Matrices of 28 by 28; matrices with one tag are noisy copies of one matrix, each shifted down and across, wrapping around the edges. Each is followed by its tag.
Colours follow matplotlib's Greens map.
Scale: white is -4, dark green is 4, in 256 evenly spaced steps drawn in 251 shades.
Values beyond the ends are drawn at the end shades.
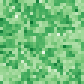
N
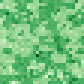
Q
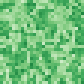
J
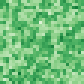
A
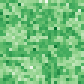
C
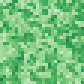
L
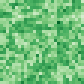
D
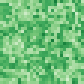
C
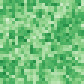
D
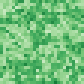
C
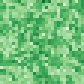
C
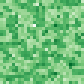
L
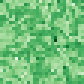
C
